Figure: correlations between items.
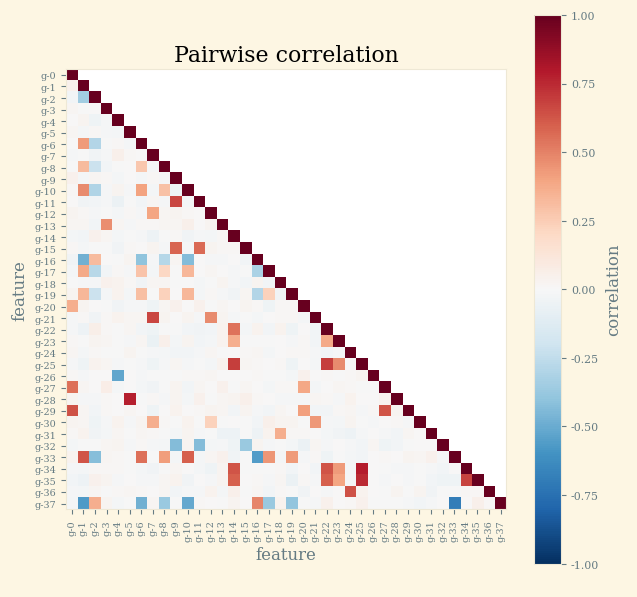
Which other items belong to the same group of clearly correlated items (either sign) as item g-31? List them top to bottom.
g-18
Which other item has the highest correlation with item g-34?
g-25
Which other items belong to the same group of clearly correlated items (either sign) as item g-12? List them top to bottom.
g-7, g-21, g-30
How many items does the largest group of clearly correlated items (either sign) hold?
10
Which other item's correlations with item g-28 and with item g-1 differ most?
g-5
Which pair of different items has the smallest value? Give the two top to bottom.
g-33, g-37
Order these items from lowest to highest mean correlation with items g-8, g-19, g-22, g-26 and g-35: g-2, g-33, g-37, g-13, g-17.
g-37, g-2, g-13, g-17, g-33
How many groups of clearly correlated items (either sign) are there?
10
